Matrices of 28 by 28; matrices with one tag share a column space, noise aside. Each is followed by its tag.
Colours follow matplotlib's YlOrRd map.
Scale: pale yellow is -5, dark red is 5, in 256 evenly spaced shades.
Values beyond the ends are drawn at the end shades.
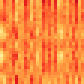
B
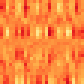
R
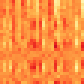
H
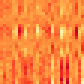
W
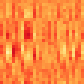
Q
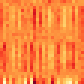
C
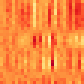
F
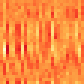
Q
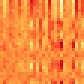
H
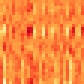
W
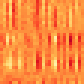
F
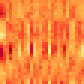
Q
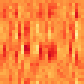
Q
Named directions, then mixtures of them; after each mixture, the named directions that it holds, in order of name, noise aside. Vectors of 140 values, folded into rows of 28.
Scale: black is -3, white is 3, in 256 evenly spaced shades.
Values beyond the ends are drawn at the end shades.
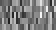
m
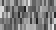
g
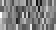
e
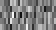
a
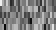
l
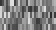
g, l.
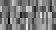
a, m.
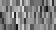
a, e, m.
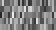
a, g.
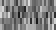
g.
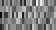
a, e, m.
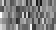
e.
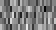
a.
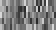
e, g, l.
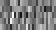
a.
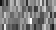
l.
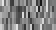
e, l.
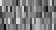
e, l, m.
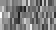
e, g.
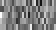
e.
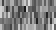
g.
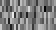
a.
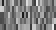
e, g.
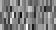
a.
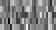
a, g, m.
